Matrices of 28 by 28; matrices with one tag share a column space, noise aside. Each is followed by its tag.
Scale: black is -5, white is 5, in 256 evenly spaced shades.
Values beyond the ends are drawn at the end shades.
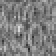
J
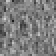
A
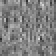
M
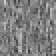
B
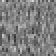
J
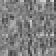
A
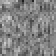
A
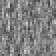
B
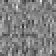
A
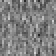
A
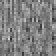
M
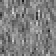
B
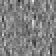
A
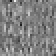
J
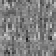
M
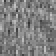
B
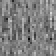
M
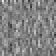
A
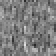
J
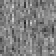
B
